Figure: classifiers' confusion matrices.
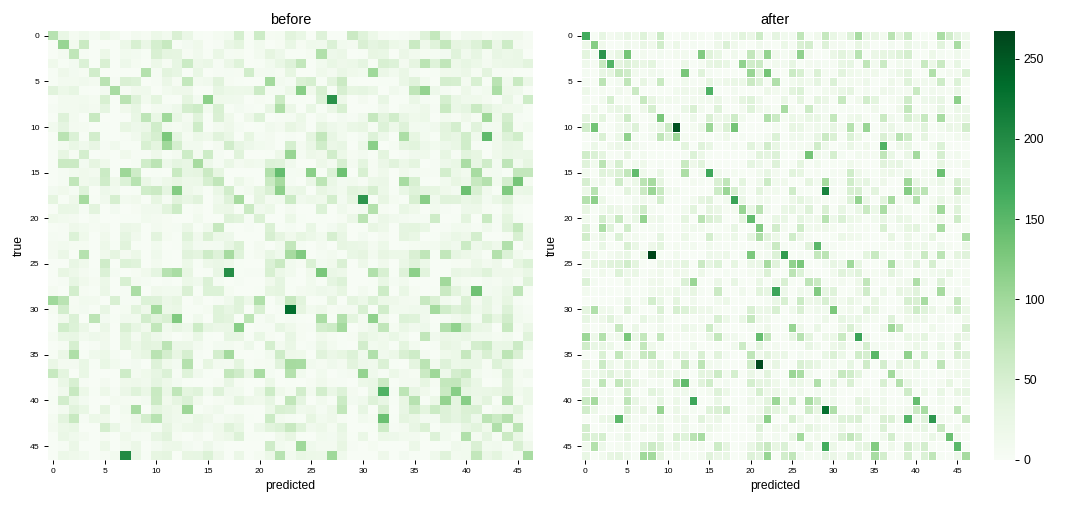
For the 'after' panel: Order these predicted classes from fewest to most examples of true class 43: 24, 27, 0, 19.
19, 24, 27, 0
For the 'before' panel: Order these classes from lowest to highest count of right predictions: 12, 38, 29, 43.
29, 12, 38, 43
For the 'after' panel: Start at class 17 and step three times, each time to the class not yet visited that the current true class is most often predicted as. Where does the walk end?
9
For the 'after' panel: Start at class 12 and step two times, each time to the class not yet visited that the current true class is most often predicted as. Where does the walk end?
21
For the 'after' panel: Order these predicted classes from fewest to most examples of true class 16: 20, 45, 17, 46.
20, 46, 45, 17
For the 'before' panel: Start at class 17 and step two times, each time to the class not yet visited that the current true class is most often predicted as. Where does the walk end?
38
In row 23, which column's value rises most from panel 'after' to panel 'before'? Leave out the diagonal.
44
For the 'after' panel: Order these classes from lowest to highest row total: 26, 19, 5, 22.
26, 22, 5, 19
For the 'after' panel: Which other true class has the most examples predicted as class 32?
25
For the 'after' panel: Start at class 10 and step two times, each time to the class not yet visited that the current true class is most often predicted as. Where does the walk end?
5
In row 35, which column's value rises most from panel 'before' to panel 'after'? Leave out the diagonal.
39
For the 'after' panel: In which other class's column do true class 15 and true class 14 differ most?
6
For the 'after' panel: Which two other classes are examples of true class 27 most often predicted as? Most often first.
13, 40
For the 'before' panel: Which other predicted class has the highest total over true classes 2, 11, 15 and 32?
28
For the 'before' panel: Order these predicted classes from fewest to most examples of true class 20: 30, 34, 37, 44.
34, 44, 37, 30
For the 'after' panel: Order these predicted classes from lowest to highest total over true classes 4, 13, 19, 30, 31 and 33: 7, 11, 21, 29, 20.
11, 29, 7, 20, 21
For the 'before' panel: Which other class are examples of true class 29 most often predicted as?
0
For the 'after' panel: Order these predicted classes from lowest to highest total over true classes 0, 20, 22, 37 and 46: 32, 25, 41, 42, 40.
40, 41, 42, 32, 25
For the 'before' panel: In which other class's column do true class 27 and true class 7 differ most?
15
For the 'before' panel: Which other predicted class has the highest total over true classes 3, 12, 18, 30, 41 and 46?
23
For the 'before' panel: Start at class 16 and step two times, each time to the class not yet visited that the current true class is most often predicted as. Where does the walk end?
24
